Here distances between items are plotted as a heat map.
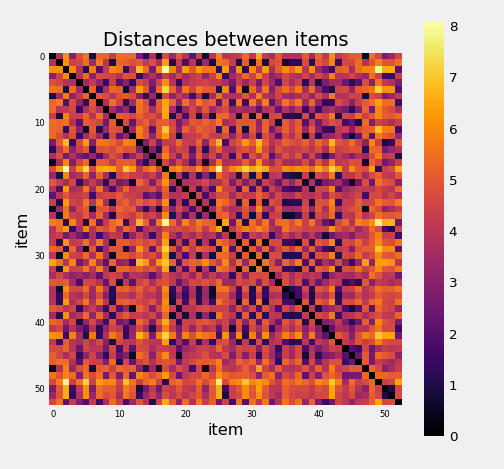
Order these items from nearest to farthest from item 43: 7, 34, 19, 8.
8, 19, 34, 7
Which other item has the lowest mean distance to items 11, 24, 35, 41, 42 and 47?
27
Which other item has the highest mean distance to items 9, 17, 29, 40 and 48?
13
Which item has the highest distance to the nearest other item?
48
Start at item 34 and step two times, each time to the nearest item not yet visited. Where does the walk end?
46
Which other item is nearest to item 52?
15
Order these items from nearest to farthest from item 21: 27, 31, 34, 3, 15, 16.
16, 15, 27, 3, 34, 31
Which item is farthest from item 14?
31
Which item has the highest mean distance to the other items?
17
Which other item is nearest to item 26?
51
